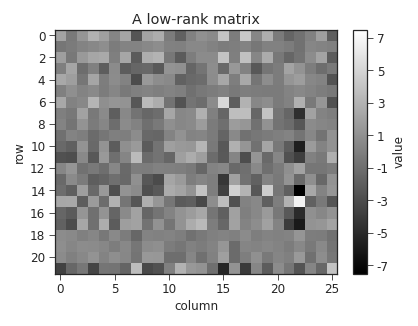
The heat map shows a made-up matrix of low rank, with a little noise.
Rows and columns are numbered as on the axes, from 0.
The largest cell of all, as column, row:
22, 15
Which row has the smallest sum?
21
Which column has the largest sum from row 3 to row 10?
17
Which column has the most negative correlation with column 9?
11
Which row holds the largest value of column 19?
14
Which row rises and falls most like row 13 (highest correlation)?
9
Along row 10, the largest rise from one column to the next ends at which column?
23
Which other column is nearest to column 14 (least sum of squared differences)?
20
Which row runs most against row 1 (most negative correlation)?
12
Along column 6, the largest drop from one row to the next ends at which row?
3
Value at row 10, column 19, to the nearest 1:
2
